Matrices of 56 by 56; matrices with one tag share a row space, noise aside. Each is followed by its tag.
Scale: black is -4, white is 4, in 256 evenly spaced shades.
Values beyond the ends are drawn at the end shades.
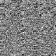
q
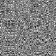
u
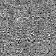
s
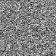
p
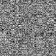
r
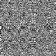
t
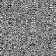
t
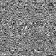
r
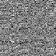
r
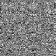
t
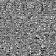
p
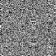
t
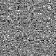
s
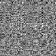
q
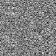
u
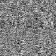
q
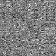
p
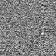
p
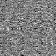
q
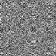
t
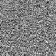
u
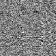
q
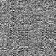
r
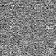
r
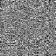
u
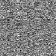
s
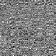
r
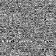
r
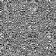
t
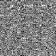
q
